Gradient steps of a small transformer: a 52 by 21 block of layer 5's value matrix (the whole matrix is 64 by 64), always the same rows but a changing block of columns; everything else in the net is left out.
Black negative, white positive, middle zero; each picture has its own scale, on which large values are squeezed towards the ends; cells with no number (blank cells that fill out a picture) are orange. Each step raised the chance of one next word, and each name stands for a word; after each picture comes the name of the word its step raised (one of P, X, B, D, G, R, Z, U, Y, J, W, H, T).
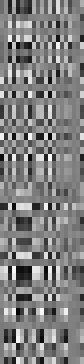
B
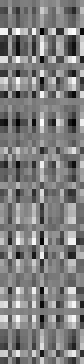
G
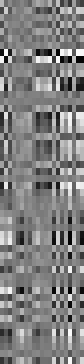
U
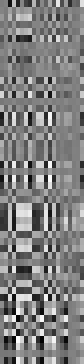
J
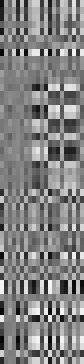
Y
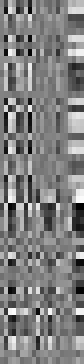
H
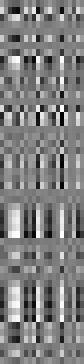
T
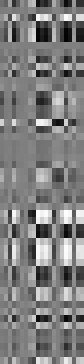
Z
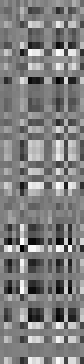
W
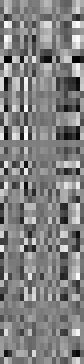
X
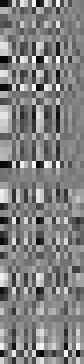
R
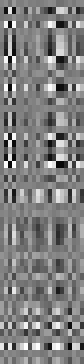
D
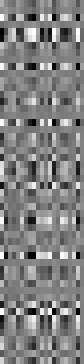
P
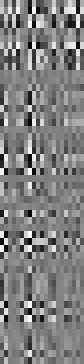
T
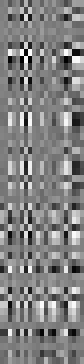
U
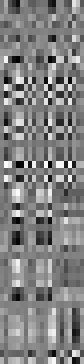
R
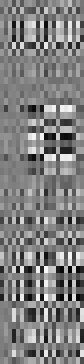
B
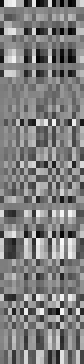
Z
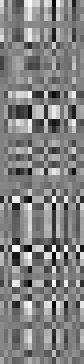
Y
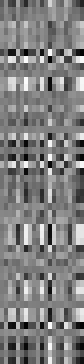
D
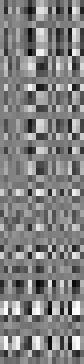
Y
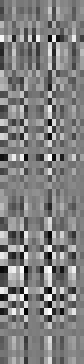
B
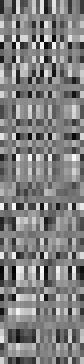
B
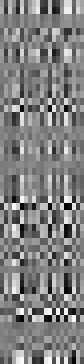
H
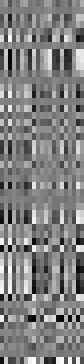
W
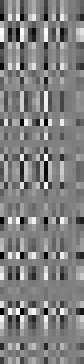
P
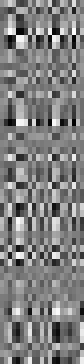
P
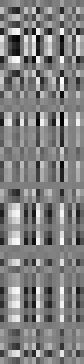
G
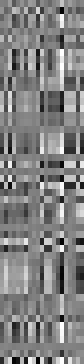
W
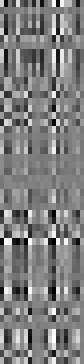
Z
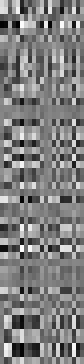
D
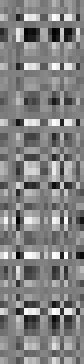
P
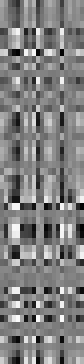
H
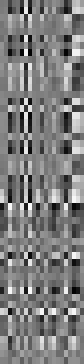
H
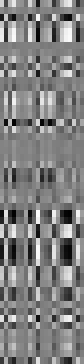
Z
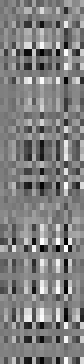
W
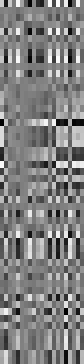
Z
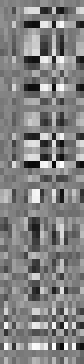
D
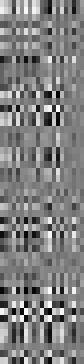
T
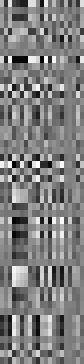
R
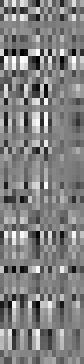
U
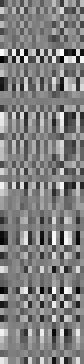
U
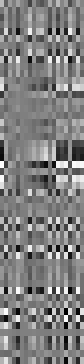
J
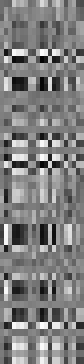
D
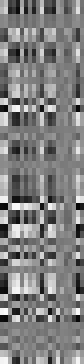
H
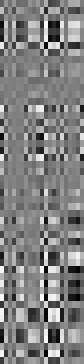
B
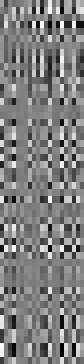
D
